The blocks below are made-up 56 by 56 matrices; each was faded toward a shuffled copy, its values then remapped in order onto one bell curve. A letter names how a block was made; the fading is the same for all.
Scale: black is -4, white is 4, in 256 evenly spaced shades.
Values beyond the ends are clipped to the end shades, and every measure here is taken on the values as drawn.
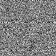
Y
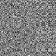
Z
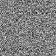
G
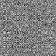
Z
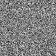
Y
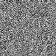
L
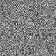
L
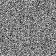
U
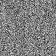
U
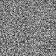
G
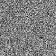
G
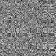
Z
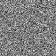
L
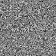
Y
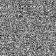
Y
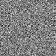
L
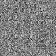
L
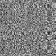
Z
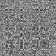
Z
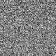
G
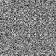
L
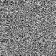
G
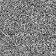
Y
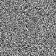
L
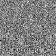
G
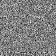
Y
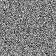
U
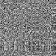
Z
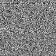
Y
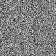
L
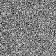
L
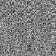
Z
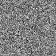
U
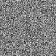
G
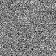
G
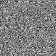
Y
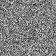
U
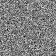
U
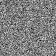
U
